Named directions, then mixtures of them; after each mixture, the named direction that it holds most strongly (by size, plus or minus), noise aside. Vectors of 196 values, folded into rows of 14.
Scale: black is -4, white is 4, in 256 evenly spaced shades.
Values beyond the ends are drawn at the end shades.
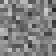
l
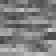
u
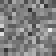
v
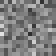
v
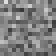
l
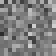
l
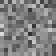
v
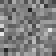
v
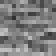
u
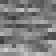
u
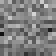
v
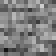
u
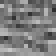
u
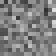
l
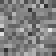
v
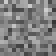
l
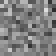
l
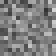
l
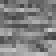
u
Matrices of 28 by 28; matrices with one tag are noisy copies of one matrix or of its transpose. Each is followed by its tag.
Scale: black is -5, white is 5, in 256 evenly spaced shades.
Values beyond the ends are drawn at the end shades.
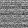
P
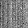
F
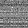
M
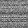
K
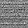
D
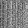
F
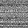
M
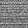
D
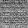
F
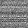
K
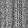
K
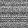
K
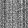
M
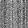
M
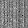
D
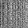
F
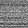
M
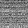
F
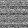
P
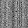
K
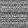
K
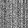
M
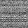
K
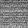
F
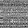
M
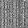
D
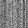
M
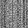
M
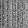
F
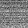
F
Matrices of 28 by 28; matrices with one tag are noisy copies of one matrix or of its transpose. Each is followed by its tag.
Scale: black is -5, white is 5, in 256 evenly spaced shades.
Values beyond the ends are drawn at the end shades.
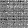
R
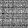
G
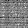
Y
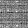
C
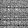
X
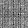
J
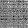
R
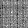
Y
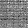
R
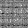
G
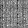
Y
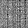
X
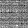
C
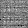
X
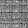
C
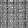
G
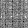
C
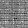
J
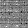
C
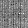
J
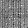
J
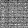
Y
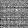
X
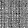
R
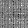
J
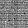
J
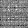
X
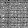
Y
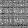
G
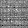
X
